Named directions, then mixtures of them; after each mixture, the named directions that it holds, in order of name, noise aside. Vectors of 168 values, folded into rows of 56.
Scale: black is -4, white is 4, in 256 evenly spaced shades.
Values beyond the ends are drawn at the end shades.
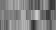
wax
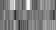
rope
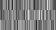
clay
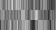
clay, wax.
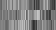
clay, wax.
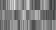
rope, wax.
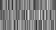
clay.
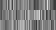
clay, wax.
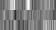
rope.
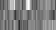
rope.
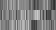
clay, wax.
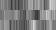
wax.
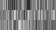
clay, rope.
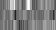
rope.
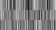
clay, rope.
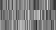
clay, wax.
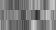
wax.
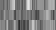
rope, wax.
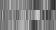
clay, wax.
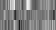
rope.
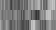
wax.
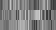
clay, wax.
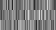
clay.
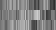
clay, wax.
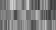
rope, wax.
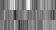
rope.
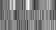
clay, rope.
